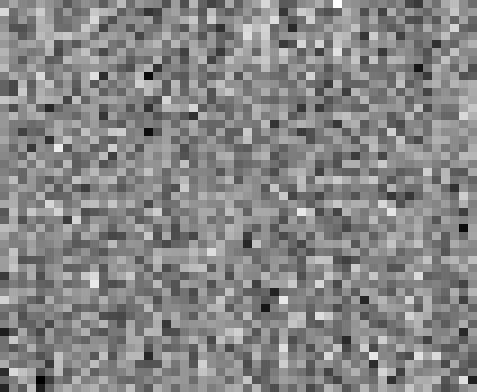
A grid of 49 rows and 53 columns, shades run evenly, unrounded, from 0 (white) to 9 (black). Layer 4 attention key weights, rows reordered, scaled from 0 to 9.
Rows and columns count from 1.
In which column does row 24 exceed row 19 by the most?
7
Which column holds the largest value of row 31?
28
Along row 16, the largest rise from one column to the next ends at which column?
31
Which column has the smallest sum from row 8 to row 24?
11
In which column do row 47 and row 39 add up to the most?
30
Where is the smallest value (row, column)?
1, 38
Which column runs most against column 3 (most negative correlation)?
37
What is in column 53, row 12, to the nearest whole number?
3
